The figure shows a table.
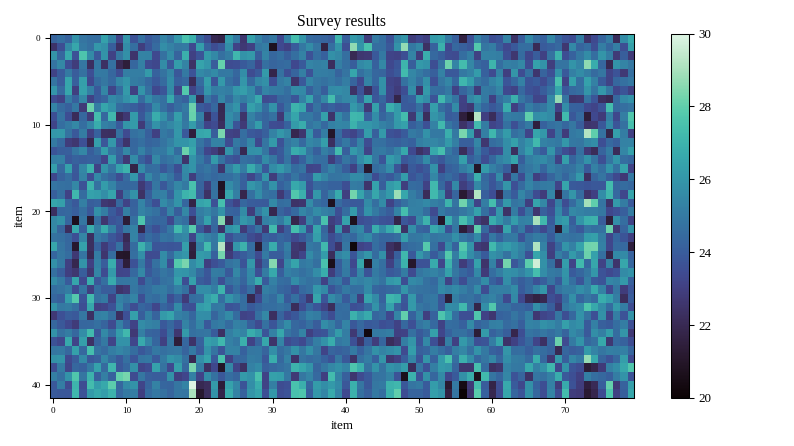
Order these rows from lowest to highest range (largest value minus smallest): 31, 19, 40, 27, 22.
27, 31, 22, 19, 40
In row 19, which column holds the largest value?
73
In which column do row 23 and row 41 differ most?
19
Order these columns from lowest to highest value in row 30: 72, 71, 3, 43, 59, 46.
72, 59, 71, 43, 46, 3
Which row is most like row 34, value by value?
15
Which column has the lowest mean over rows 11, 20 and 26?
38
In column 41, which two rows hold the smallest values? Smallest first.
24, 21
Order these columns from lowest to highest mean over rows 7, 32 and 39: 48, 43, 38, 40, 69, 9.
48, 40, 9, 43, 38, 69
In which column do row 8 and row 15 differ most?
58
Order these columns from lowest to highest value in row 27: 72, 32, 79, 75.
75, 72, 32, 79
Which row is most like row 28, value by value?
36
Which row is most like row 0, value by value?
13
